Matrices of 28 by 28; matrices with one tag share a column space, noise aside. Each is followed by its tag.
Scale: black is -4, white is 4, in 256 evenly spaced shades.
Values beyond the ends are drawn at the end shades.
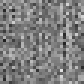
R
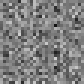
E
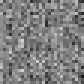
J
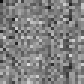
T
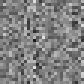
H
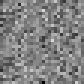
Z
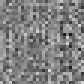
R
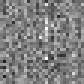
H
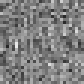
J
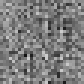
H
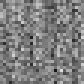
R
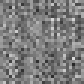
H
